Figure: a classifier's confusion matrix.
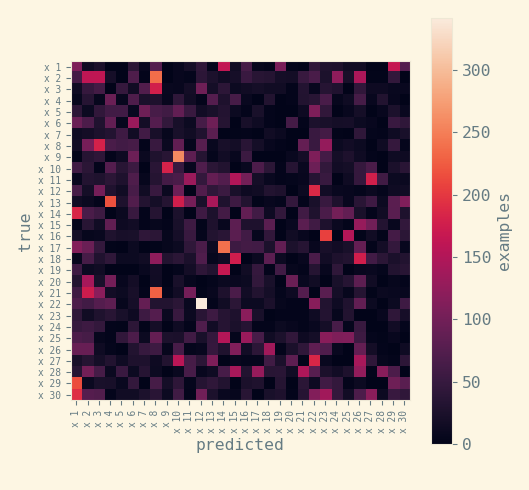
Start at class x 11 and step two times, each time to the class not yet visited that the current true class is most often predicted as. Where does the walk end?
x 22
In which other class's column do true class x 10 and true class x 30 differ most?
x 9
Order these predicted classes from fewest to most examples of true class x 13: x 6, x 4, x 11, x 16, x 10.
x 16, x 6, x 11, x 10, x 4
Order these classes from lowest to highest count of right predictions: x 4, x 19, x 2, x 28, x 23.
x 23, x 19, x 4, x 28, x 2
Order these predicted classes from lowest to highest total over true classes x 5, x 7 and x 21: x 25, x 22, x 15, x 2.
x 25, x 15, x 22, x 2
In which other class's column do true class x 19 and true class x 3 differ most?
x 8
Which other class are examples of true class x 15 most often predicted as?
x 26
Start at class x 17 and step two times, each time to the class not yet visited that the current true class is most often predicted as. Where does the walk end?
x 1
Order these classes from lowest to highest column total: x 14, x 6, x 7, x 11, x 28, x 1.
x 28, x 7, x 11, x 6, x 14, x 1
